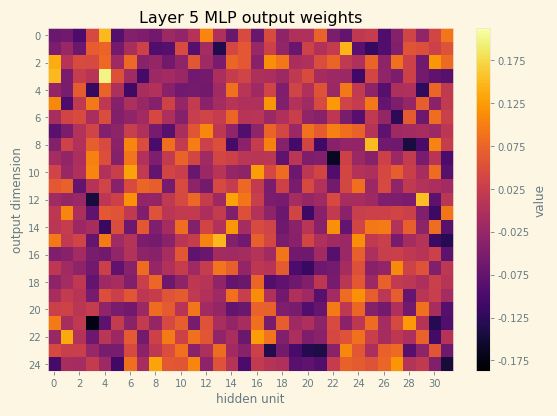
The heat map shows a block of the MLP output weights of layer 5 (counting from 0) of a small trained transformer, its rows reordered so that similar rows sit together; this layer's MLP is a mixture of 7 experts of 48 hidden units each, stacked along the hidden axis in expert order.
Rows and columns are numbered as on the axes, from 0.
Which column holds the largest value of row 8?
25
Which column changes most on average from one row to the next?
30
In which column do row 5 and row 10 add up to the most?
3
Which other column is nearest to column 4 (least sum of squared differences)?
15
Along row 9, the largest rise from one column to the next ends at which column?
23
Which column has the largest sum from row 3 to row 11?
4
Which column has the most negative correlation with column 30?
29
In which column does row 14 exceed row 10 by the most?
22
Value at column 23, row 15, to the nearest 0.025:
-0.025
